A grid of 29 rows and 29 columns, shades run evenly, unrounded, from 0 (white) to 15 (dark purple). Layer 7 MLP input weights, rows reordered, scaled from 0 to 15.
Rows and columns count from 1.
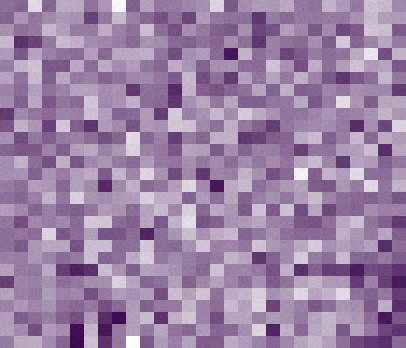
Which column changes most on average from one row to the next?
25
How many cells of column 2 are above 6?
25
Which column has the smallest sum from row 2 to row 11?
27
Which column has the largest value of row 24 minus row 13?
29
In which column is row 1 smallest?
9
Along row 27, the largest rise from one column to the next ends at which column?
12
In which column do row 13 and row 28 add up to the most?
28
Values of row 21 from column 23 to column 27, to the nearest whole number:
3 7 6 7 6
